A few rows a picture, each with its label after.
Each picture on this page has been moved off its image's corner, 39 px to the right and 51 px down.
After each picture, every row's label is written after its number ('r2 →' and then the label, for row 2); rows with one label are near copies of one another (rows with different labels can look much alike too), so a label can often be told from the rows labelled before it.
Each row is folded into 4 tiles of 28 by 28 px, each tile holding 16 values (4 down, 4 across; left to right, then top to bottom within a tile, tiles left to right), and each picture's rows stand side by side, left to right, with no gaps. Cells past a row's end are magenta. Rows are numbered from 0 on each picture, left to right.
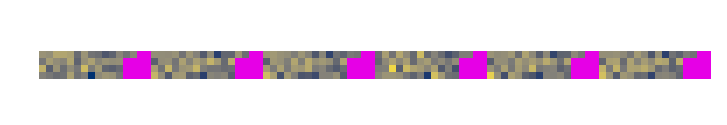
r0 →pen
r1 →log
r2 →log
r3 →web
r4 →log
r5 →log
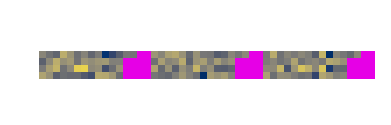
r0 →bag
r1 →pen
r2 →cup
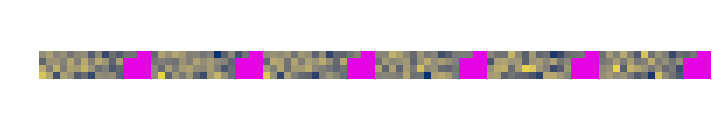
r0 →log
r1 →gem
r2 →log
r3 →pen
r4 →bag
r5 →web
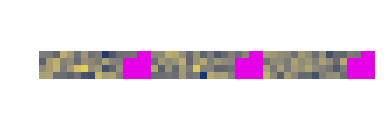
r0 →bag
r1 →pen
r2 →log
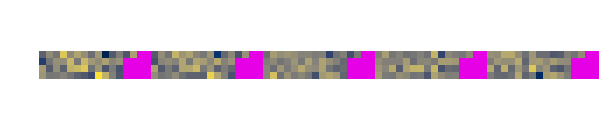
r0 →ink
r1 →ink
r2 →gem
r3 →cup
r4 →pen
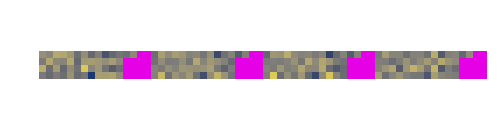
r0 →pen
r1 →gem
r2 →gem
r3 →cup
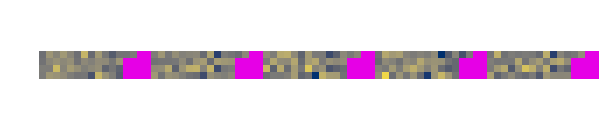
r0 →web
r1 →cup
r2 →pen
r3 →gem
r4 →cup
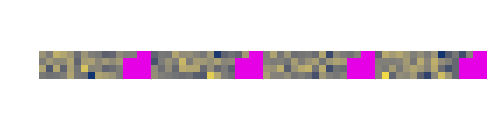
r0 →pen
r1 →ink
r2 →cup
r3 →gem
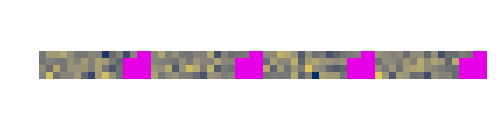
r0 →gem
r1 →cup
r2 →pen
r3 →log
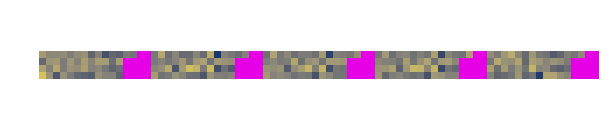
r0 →log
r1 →cup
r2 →cup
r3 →cup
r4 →pen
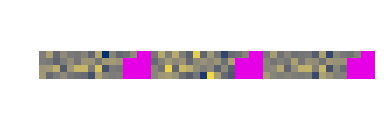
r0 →cup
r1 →web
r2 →cup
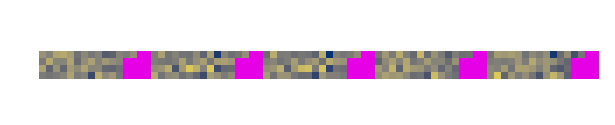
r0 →pen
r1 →cup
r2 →cup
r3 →web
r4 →gem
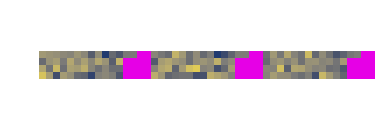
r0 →log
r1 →bag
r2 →web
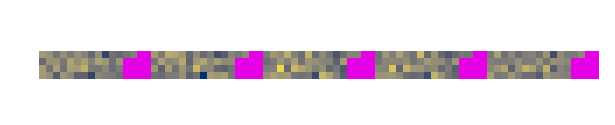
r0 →log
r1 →pen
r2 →web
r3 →web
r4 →cup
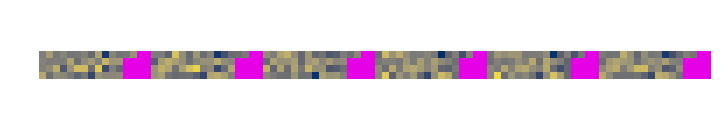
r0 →cup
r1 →bag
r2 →pen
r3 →gem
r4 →gem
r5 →bag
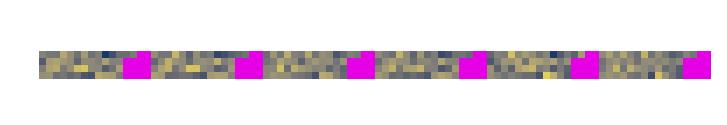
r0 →bag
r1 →bag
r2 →web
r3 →bag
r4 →ink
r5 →web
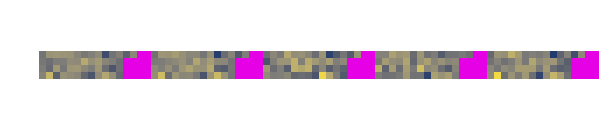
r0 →gem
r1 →gem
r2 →ink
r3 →pen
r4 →gem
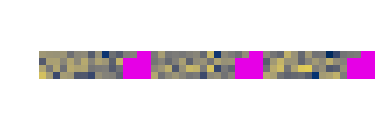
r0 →log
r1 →cup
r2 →bag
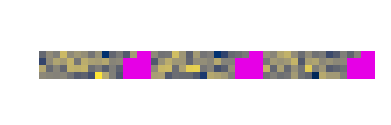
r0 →ink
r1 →bag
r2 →pen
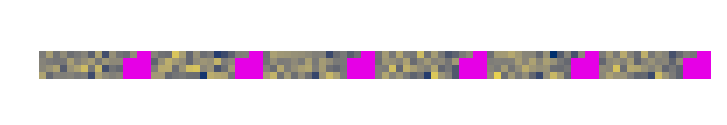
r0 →cup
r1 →bag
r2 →gem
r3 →web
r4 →gem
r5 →web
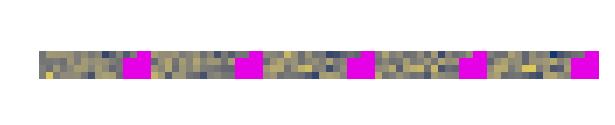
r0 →gem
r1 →log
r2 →bag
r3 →cup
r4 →bag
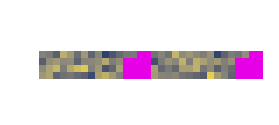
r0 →bag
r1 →ink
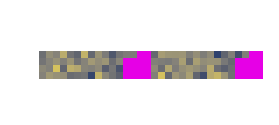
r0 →web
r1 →gem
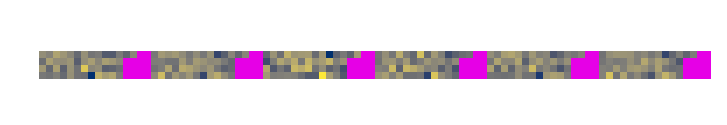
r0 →pen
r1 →gem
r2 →ink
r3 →web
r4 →pen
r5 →gem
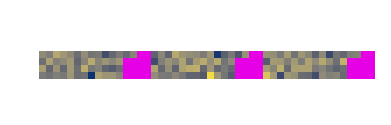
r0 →pen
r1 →ink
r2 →log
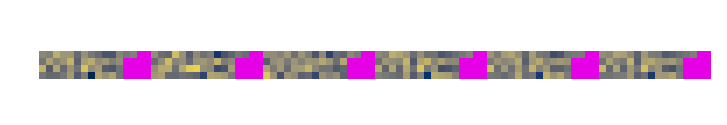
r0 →pen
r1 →bag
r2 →log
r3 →pen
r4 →pen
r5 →pen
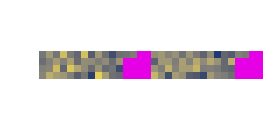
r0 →web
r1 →log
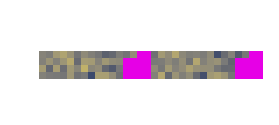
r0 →pen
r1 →gem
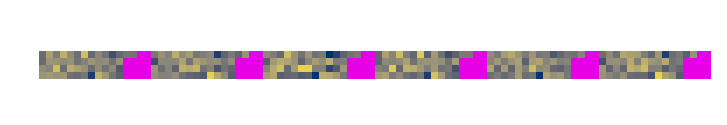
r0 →web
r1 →ink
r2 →bag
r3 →web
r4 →pen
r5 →ink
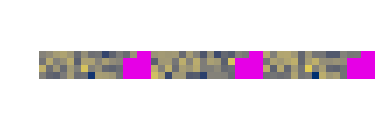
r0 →pen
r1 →log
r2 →pen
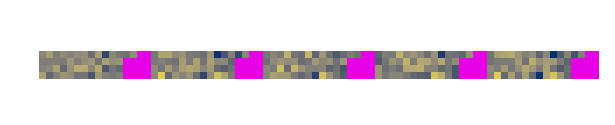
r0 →cup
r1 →gem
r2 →web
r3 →ink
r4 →gem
